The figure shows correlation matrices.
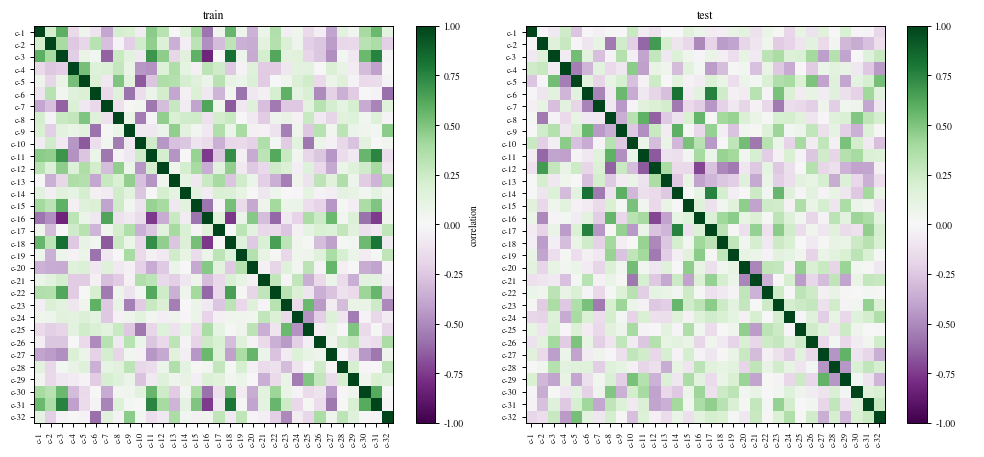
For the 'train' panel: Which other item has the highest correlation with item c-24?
c-21
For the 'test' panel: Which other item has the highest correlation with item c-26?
c-5
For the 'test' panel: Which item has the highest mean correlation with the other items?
c-23
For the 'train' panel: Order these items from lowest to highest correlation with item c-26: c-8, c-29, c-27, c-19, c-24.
c-24, c-8, c-27, c-19, c-29
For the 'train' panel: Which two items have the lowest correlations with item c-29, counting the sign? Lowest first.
c-24, c-21
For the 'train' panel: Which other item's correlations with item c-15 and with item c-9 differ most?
c-6
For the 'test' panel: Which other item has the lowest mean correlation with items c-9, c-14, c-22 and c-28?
c-7
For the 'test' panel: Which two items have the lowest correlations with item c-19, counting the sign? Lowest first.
c-12, c-2
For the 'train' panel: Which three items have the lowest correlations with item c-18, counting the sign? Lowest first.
c-16, c-7, c-27
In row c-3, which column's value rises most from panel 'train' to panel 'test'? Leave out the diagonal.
c-16
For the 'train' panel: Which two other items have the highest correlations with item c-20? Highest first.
c-27, c-16
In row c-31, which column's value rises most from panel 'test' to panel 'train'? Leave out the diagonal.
c-12
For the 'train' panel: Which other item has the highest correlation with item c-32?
c-9
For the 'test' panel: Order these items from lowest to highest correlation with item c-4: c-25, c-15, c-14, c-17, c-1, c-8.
c-17, c-14, c-8, c-25, c-15, c-1
